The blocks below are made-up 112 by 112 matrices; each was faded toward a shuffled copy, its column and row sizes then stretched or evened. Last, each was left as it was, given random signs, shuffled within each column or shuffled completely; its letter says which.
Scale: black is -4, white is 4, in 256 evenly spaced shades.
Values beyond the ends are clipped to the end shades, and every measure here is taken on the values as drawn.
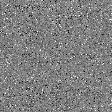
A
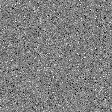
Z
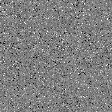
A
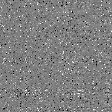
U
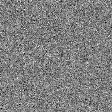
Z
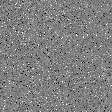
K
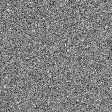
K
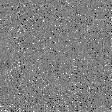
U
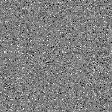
U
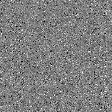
A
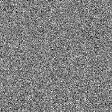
U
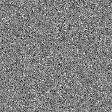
Z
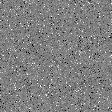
Z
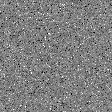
K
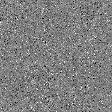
Z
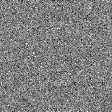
U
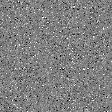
A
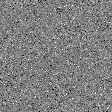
K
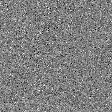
Z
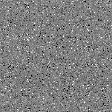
U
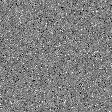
K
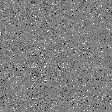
U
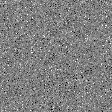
Z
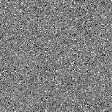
U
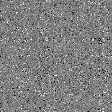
U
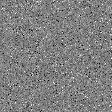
Z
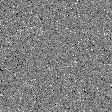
K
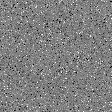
K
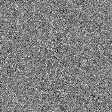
Z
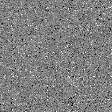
A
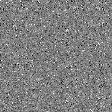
U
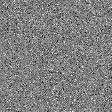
Z
